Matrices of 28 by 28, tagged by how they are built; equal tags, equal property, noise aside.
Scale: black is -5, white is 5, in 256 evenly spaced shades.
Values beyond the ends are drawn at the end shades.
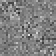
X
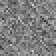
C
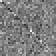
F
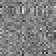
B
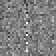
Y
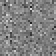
Y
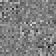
X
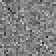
F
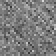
C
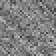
C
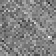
C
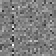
Y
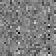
Y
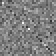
F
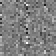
Y
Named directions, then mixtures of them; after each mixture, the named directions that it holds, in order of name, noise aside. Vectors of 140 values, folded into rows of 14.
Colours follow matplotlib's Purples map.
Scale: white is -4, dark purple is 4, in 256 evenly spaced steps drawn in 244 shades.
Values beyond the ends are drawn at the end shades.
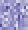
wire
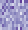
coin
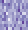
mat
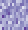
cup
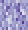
cup, mat, wire.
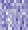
coin, mat.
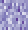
cup, mat.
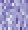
coin, cup, mat.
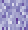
cup, mat.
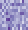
coin, mat.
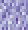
cup, mat.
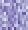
mat, wire.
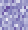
coin, cup, wire.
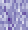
mat.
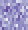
cup, wire.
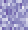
cup, mat, wire.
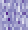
mat.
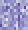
wire.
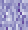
mat, wire.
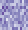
coin, wire.
